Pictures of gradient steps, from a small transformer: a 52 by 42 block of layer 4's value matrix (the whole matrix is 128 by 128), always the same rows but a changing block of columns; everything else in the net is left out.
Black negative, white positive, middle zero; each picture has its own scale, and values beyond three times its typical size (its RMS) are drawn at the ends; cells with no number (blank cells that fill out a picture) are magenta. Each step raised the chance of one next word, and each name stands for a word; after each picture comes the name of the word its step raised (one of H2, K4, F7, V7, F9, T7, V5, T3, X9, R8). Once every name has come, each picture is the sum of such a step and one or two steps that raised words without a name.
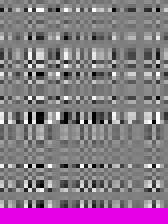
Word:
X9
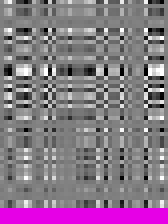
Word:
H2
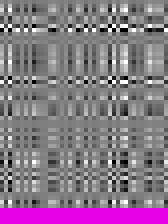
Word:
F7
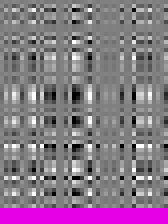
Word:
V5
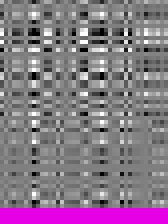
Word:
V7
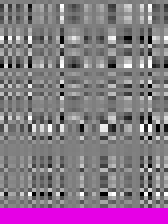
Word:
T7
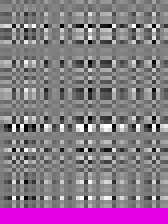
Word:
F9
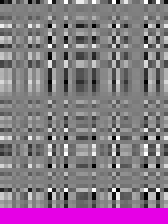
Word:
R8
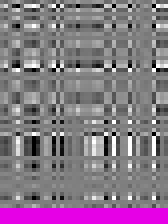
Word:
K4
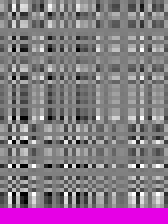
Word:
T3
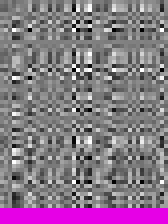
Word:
F7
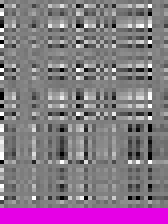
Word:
F9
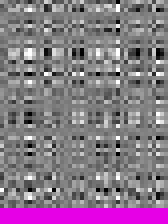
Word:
X9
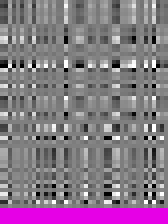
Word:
T7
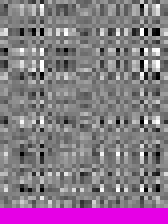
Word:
V7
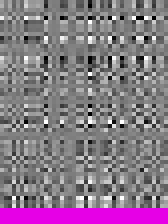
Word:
T7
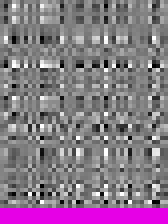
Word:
T7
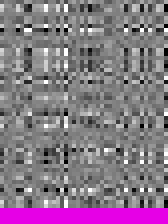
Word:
F7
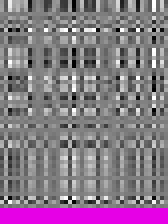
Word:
F7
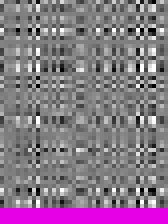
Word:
H2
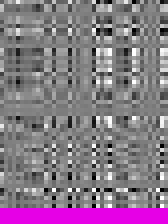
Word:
R8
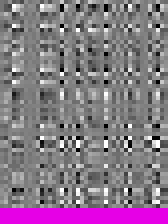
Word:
T3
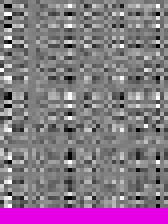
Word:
F9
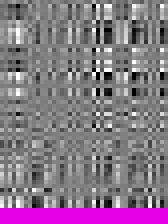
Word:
V7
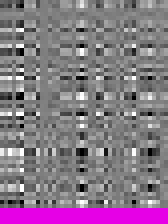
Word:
F7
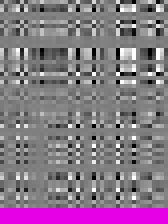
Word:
X9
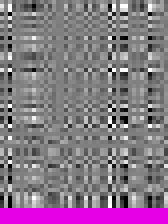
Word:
T3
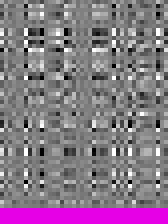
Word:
V7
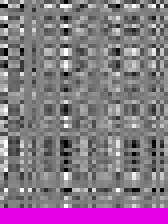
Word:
K4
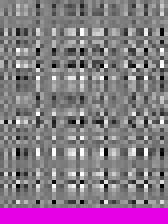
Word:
V7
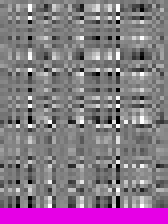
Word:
X9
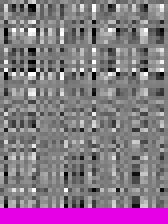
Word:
V7
